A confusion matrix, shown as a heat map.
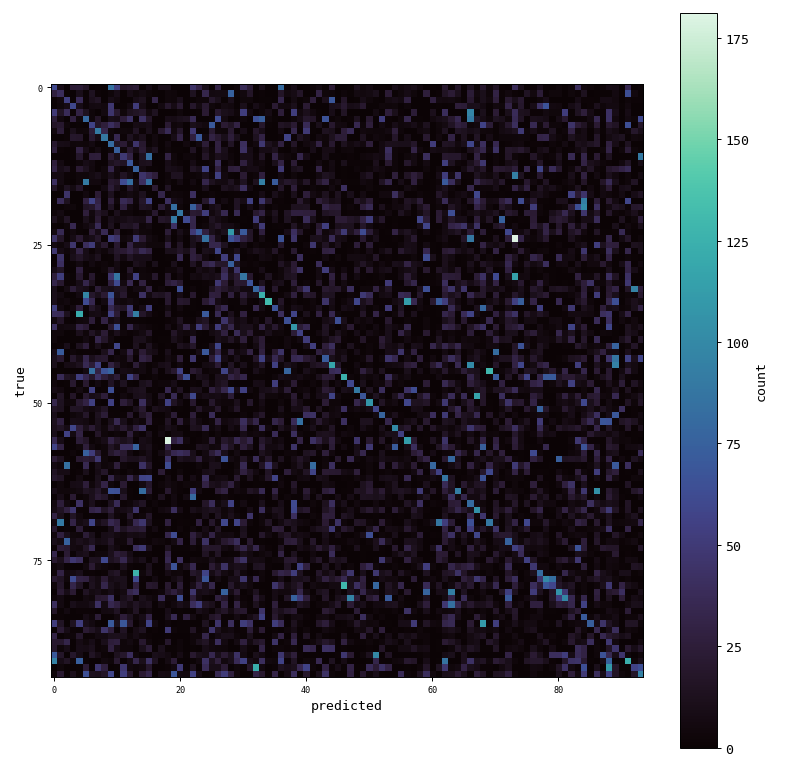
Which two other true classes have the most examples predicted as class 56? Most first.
34, 50
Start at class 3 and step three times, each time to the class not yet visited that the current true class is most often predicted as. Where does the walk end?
46
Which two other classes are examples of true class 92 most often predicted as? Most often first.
32, 88
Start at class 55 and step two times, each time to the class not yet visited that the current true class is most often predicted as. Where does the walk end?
44
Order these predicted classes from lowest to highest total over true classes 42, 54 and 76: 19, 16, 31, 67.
16, 31, 67, 19
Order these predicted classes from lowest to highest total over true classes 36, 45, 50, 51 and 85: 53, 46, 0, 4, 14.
53, 46, 14, 0, 4
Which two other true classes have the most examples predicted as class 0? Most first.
91, 90
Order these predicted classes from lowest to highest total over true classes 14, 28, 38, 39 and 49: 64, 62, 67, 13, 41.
41, 13, 64, 62, 67
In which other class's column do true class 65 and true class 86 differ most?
22
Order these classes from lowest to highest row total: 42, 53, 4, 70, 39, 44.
39, 70, 42, 4, 53, 44
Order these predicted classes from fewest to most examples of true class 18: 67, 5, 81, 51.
51, 81, 5, 67
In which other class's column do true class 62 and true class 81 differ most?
47
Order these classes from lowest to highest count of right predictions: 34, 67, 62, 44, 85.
85, 62, 67, 44, 34
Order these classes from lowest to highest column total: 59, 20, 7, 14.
59, 20, 7, 14
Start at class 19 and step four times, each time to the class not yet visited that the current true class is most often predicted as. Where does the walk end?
66
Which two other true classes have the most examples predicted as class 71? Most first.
21, 49
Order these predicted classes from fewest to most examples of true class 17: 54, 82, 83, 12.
12, 83, 54, 82
